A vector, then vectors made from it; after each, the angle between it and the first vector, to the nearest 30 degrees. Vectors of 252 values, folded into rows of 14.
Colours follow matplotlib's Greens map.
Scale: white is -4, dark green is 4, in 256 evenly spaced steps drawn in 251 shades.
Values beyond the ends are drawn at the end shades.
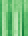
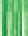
150 degrees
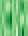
60 degrees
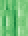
120 degrees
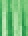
30 degrees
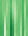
60 degrees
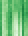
30 degrees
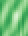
60 degrees
